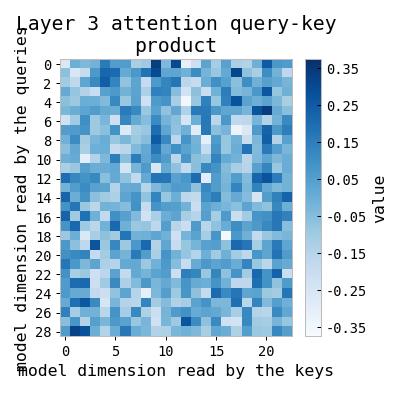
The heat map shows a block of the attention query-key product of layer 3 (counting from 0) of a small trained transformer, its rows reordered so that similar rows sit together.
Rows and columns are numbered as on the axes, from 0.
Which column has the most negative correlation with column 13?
22
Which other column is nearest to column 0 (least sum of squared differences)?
21
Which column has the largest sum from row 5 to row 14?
20
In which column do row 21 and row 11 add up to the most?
14
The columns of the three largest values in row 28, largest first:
1, 2, 6
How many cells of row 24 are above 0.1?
4
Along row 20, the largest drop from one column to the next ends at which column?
3
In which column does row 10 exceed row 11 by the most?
9
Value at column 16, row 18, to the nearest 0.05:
-0.35
